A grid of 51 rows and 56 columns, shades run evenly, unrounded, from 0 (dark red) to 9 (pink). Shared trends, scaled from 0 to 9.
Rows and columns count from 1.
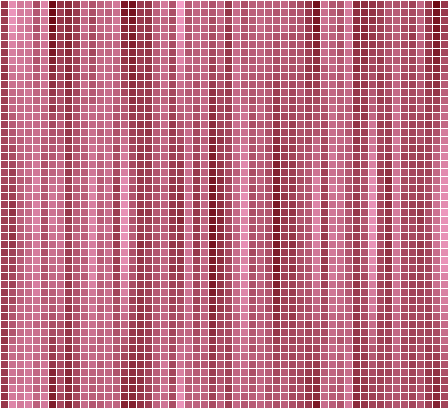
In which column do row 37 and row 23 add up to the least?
27
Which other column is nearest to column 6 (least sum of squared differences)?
44
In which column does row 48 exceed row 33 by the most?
23
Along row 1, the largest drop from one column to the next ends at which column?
7
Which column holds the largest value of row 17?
56
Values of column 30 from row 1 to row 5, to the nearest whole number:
6 6 6 6 6
